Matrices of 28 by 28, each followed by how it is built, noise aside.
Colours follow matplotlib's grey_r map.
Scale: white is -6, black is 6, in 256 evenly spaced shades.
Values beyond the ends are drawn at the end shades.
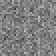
repeating rows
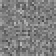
blocks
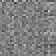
low rank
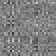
low rank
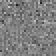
uneven rows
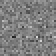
uneven rows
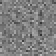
low rank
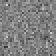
low rank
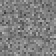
noise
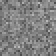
blocks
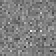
uneven rows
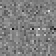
uneven rows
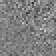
upper triangular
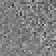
upper triangular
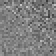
upper triangular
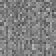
blocks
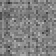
blocks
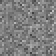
repeating rows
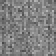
blocks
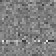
uneven rows
